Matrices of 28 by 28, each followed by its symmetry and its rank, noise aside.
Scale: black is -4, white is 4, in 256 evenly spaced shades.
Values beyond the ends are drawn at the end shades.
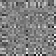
antisymmetric, rank two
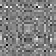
no symmetry, rank three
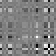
symmetric, rank one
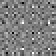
symmetric, rank two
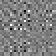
antisymmetric, rank two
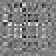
antisymmetric, rank two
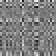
no symmetry, rank one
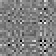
symmetric, rank two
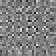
antisymmetric, rank two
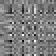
no symmetry, rank two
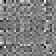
no symmetry, rank three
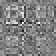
symmetric, rank two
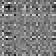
no symmetry, rank two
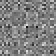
symmetric, rank three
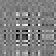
no symmetry, rank one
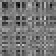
symmetric, rank one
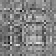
no symmetry, rank three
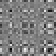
symmetric, rank one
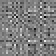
no symmetry, rank three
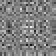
no symmetry, rank two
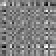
symmetric, rank one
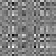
no symmetry, rank one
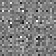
symmetric, rank three
